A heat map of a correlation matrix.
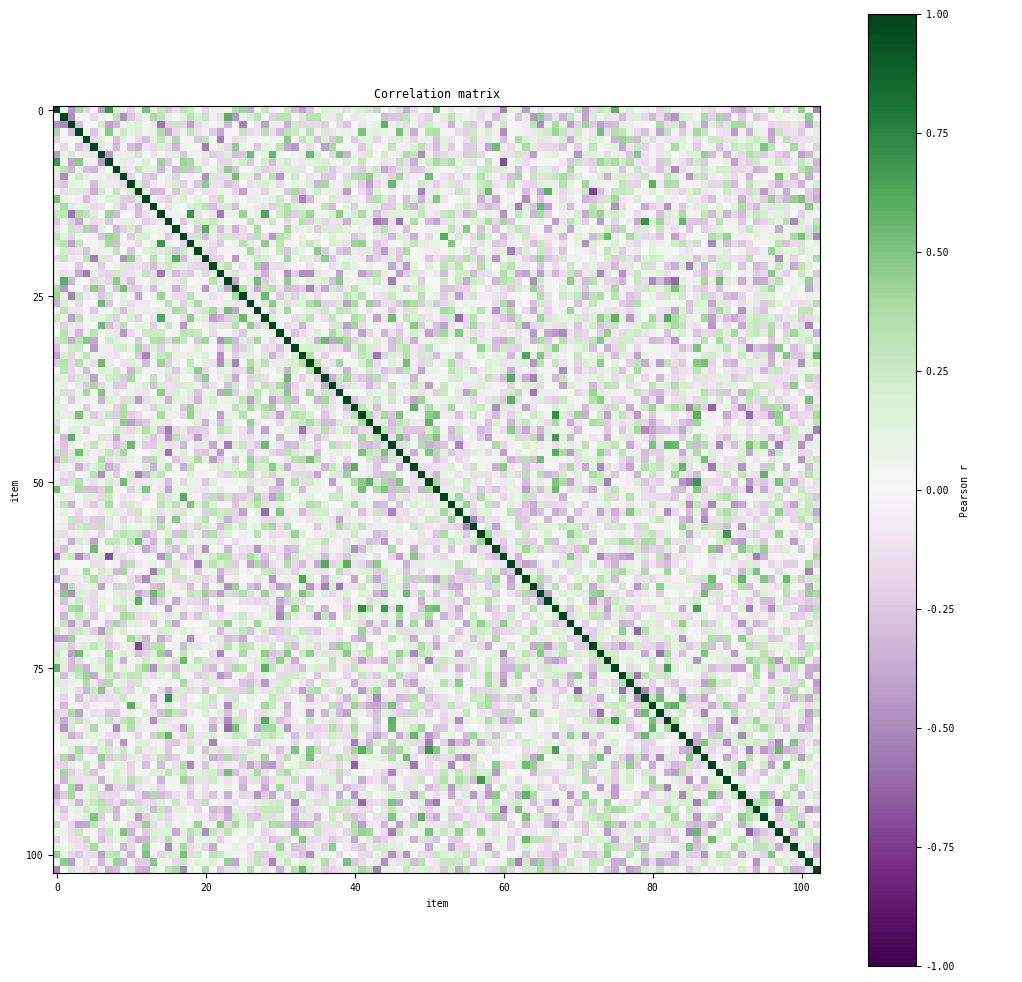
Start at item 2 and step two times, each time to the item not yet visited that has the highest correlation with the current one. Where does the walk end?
67
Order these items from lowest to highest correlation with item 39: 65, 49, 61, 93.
65, 93, 49, 61
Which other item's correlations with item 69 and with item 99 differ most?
15
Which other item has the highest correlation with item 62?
94
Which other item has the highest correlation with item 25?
28
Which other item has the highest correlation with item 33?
63
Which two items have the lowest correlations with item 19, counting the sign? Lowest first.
61, 44
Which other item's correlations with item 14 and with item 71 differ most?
18
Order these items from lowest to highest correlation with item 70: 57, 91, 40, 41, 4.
91, 40, 4, 57, 41
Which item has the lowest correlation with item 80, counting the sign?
23
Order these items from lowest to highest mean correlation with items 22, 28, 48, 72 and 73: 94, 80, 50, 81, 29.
81, 94, 50, 80, 29
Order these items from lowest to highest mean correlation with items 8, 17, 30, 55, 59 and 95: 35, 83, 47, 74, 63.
83, 47, 35, 63, 74
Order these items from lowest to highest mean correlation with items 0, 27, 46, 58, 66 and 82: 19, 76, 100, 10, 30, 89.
30, 19, 89, 100, 10, 76
